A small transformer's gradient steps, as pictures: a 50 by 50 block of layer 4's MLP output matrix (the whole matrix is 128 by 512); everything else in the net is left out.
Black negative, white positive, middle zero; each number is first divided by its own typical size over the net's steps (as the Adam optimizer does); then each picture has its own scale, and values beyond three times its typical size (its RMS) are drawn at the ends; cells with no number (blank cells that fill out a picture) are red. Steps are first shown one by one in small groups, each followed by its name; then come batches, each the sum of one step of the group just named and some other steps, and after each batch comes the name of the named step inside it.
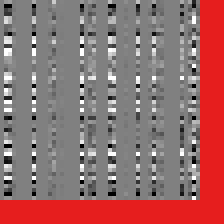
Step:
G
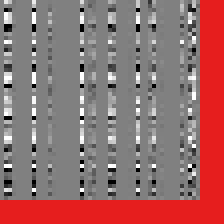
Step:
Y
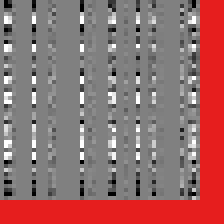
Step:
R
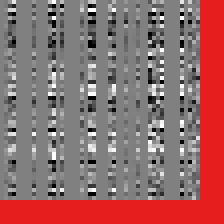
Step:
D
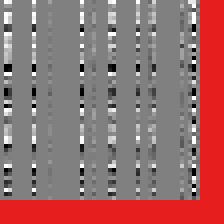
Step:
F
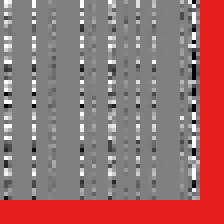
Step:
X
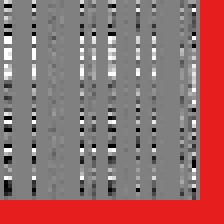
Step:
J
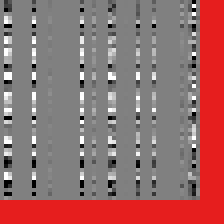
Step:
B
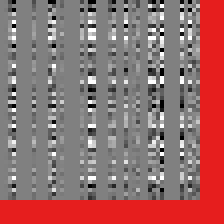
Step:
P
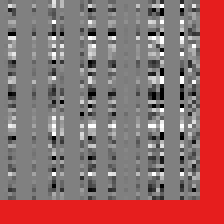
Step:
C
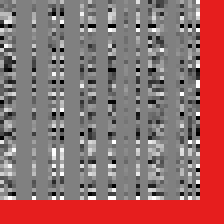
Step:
D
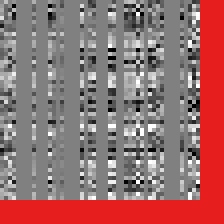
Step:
X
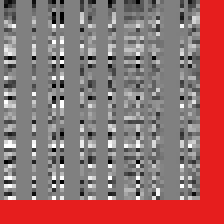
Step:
R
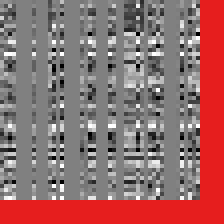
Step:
C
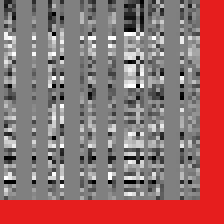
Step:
C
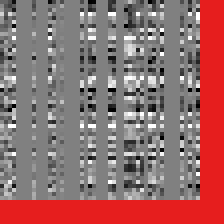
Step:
P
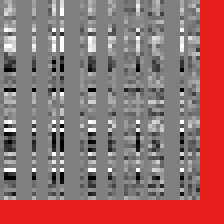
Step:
C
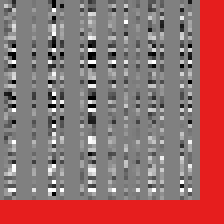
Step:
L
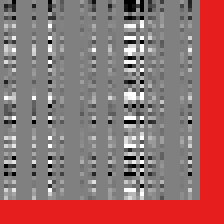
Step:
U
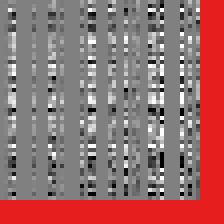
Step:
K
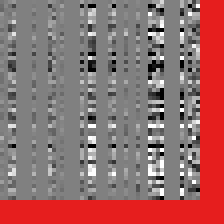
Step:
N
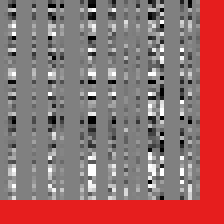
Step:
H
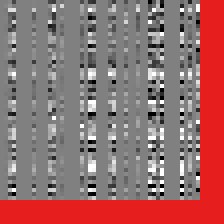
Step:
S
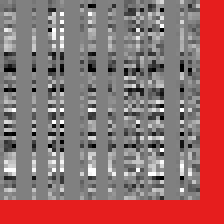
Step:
N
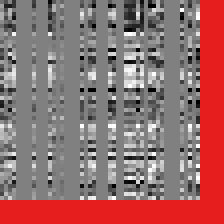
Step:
S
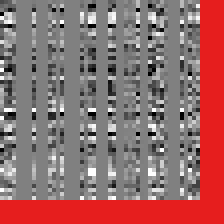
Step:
N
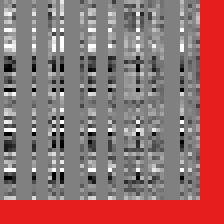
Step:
H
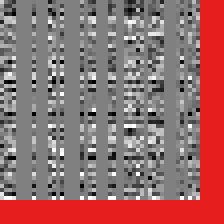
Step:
U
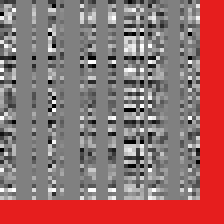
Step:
L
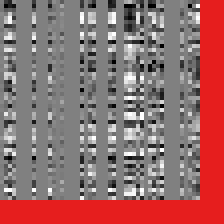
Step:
N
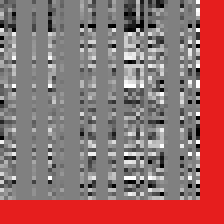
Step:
K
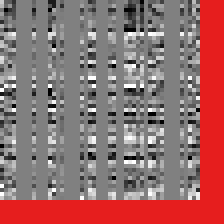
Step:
L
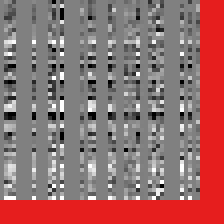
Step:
S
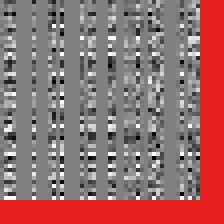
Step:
K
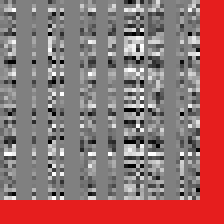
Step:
S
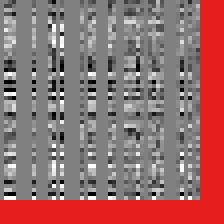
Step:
S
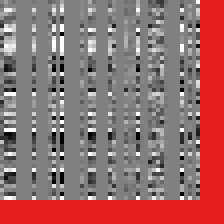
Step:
K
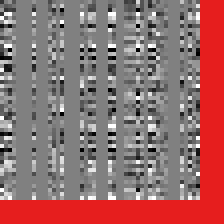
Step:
U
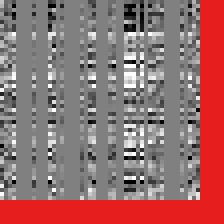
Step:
L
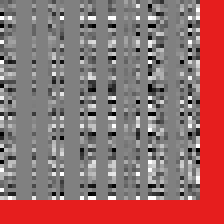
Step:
S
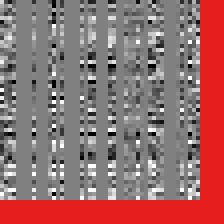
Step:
L
